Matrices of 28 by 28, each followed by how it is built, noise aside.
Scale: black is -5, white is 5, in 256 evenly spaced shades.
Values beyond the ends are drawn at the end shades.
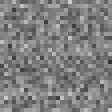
repeating columns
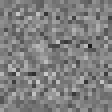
uneven rows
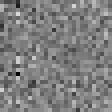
uneven columns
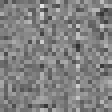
uneven columns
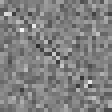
banded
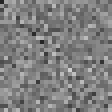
diagonal
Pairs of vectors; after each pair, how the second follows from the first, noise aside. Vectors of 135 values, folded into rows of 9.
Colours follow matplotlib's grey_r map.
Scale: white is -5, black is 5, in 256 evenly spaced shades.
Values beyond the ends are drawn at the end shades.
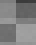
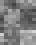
wrapped around, negated.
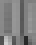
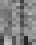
copied.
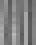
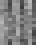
wrapped around, negated.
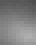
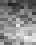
scaled up.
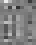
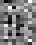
negated, scaled up.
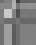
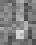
wrapped around.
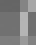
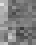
wrapped around.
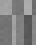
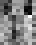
negated, scaled up.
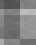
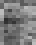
wrapped around, negated.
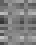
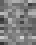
copied.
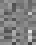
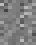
reversed, negated, partly zeroed.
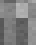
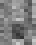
wrapped around, negated.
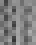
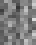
wrapped around, negated.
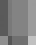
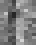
wrapped around, negated.
